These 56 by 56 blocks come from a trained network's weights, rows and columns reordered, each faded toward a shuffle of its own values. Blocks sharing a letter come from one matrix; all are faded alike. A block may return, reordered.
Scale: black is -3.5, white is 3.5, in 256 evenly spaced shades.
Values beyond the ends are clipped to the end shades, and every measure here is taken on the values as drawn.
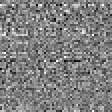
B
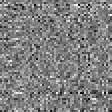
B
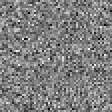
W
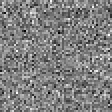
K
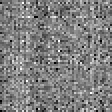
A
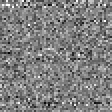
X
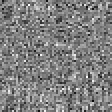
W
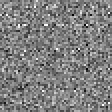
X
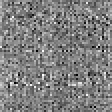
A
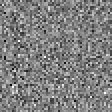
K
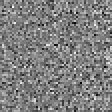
W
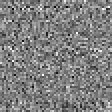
B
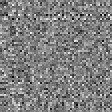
B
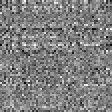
B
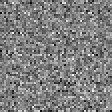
X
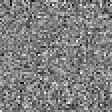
X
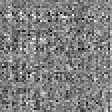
A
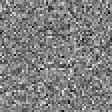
K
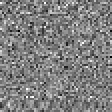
W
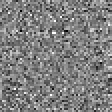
W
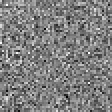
K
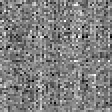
A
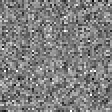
W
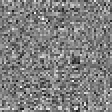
B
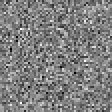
K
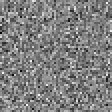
K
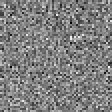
K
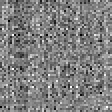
A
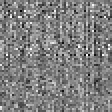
A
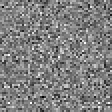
W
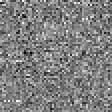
W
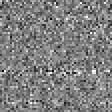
X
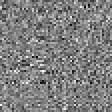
W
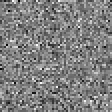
X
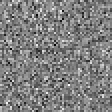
K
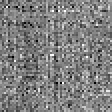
A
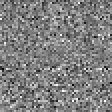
X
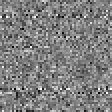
X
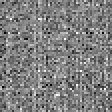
A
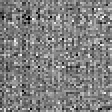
A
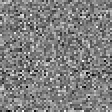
X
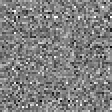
X
